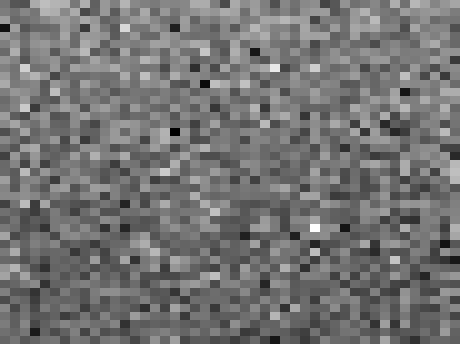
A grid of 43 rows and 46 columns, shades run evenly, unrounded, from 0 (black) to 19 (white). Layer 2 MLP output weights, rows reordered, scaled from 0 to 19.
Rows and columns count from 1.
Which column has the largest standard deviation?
32
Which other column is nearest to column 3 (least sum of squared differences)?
23
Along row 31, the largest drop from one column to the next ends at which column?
38
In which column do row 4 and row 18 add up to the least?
9
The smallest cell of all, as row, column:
17, 18
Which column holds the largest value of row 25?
20
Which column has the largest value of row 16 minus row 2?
34
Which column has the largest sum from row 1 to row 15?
13
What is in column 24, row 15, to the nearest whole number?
11
